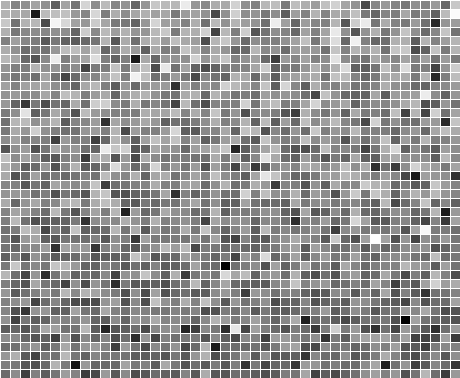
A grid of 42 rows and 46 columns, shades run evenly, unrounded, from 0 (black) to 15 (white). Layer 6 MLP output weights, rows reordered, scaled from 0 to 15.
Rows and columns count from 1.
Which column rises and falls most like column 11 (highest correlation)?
28
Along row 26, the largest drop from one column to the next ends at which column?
44
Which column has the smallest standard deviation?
29
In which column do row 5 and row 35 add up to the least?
21
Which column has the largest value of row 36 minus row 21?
42
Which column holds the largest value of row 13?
3
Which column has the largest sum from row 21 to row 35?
36
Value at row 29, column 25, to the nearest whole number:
9
